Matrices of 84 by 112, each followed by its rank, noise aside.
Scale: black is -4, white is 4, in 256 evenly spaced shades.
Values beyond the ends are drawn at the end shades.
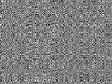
five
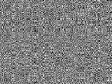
six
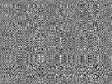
five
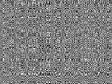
six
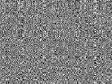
seven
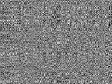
seven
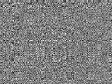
seven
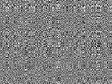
five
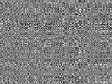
five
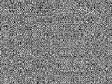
eight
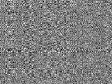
seven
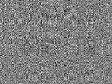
seven
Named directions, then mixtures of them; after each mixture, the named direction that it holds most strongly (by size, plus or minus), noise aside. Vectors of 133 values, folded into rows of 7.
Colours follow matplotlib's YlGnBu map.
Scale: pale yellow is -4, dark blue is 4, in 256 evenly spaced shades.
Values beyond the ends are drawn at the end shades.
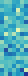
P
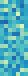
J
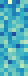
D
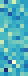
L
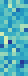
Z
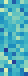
L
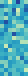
D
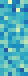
D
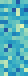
J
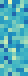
D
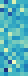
L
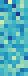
J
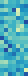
P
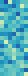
D
